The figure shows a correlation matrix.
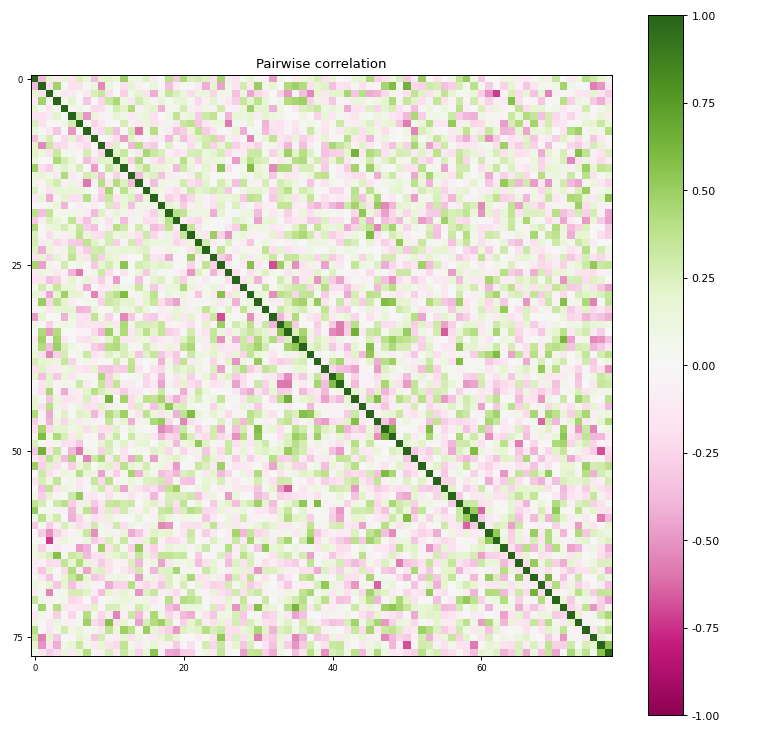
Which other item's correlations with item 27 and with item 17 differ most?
65
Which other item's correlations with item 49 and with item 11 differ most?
22
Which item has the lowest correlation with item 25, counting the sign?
32
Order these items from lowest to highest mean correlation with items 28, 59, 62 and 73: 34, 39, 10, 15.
39, 15, 10, 34
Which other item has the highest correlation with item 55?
19
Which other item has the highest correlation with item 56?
6
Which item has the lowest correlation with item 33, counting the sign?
41
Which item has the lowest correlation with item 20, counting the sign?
46
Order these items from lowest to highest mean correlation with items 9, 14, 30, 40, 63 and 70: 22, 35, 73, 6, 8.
73, 6, 8, 22, 35
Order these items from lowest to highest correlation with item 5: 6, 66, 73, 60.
73, 60, 6, 66
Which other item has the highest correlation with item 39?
68
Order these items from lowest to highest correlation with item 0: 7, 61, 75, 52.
61, 7, 75, 52
